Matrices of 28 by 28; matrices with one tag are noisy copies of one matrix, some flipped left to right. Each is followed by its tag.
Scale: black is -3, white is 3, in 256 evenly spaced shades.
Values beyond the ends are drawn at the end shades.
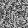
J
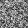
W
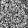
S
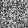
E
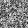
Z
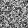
W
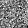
E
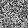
Z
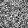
W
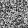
E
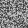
E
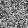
Z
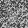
Z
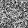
E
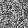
J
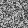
J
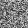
J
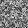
W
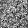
S
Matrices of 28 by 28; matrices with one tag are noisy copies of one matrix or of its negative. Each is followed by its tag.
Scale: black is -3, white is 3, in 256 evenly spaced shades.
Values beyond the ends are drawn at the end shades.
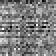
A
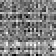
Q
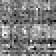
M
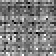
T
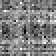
M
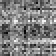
M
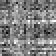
M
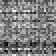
Q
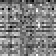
A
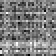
Q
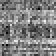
M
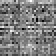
A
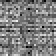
A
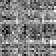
M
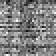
A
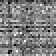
A
